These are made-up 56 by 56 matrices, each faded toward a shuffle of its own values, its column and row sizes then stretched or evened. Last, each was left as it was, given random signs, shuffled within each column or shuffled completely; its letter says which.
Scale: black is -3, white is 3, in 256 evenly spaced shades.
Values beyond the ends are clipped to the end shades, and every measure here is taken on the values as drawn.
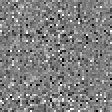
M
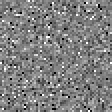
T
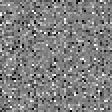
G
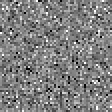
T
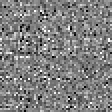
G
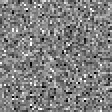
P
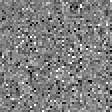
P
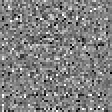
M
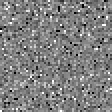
T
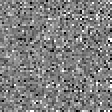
G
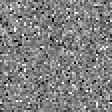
T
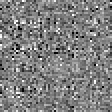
G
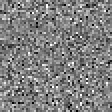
M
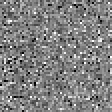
M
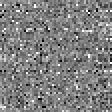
G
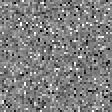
T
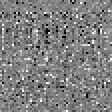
G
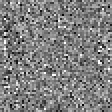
P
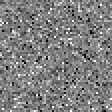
T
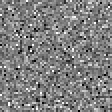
T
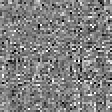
G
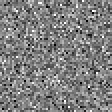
T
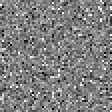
P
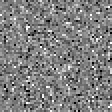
P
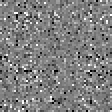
M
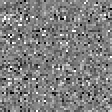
M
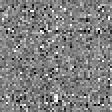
G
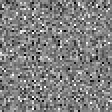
G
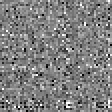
G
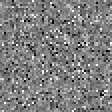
M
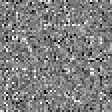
G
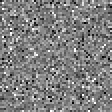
P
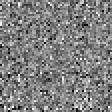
M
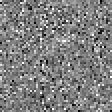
P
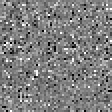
M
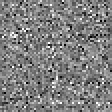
M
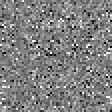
G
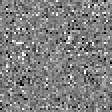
M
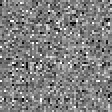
M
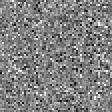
M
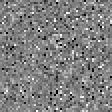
P
